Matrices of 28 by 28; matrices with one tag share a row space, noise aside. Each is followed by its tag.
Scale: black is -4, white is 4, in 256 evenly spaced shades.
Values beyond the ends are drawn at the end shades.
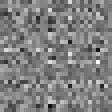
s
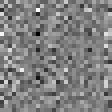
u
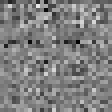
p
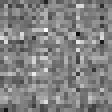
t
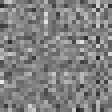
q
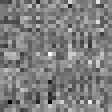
s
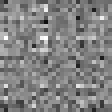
t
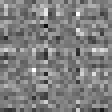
t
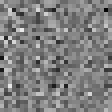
u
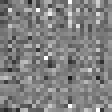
s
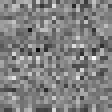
p
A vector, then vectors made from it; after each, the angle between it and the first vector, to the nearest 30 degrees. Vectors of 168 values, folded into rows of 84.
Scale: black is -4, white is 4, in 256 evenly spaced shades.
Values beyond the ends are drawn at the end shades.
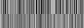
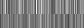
150 degrees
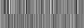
60 degrees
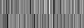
90 degrees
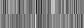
30 degrees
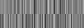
90 degrees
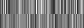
150 degrees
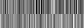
30 degrees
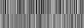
30 degrees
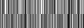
120 degrees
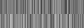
90 degrees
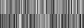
120 degrees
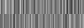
90 degrees
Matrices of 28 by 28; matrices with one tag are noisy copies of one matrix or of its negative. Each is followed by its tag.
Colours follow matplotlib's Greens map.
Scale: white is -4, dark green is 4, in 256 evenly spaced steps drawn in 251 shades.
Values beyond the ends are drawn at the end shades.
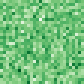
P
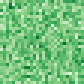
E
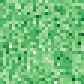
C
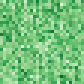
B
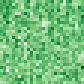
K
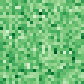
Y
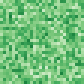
P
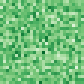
E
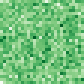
P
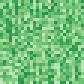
B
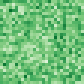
P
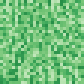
B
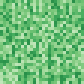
B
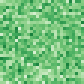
P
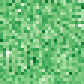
C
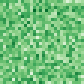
E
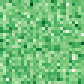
K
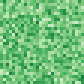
C
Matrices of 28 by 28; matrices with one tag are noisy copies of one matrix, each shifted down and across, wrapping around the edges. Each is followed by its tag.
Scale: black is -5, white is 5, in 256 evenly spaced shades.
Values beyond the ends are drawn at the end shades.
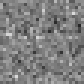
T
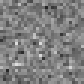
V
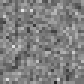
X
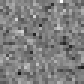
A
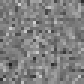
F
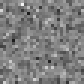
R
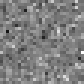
R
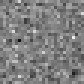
F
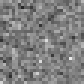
R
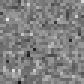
X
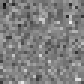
T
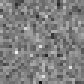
F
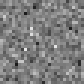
R
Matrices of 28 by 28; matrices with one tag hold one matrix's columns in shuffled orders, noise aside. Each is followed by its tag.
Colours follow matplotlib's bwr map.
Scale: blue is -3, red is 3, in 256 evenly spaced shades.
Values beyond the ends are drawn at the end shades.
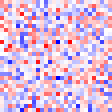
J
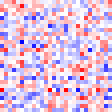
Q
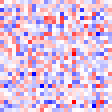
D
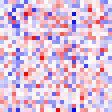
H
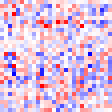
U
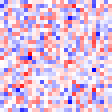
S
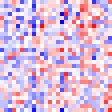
H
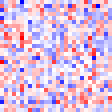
S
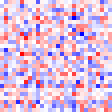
D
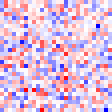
Q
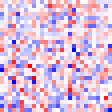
Q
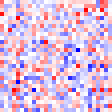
Q
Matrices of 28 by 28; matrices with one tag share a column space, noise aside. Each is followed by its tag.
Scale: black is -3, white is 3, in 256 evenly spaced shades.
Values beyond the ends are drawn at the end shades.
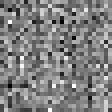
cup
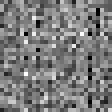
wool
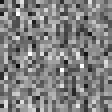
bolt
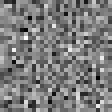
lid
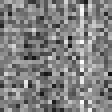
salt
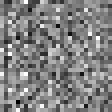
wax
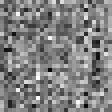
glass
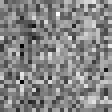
glass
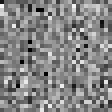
salt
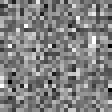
salt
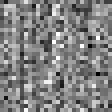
salt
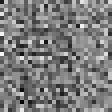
wax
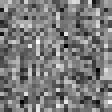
wool
